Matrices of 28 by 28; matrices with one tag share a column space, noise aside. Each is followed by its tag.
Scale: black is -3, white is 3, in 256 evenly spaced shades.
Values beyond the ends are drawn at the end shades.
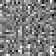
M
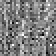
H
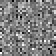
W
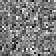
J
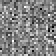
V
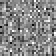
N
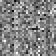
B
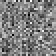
W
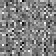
W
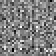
J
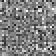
J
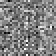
J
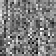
H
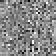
W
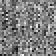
V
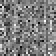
V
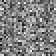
N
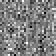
W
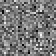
B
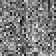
N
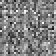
B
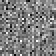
V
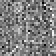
M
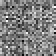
V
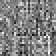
H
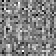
B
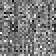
V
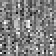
H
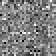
M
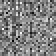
N
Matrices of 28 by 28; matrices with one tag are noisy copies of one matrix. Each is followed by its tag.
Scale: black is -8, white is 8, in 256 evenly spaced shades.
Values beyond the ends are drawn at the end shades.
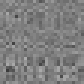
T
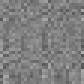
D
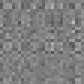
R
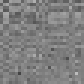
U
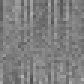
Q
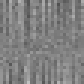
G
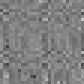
D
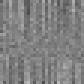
G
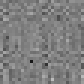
D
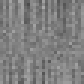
G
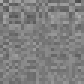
U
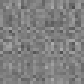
R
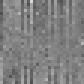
Q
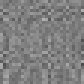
D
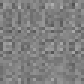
R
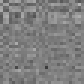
U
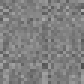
D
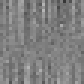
G
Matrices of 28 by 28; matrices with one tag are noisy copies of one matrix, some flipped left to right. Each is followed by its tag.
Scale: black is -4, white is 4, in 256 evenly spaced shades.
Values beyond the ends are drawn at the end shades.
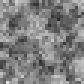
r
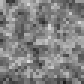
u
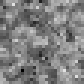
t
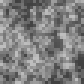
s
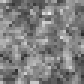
s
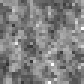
s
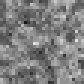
t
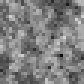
s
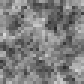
r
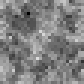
r
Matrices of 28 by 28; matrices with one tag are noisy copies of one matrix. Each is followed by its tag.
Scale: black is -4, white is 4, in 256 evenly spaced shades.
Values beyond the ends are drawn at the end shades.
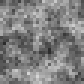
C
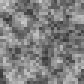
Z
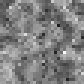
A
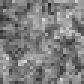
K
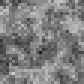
C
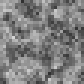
Z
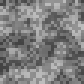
C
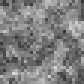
C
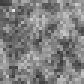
K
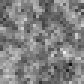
A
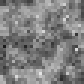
C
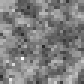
Z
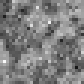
K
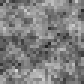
C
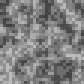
A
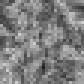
A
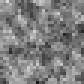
Z
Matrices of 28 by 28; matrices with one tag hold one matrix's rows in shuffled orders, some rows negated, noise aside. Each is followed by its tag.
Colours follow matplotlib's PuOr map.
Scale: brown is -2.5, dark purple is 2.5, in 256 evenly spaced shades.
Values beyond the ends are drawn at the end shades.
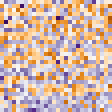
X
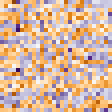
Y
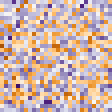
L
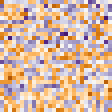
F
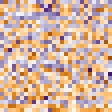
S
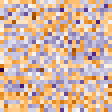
X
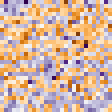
X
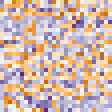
F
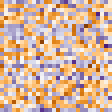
F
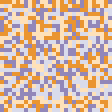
L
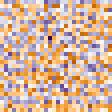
L
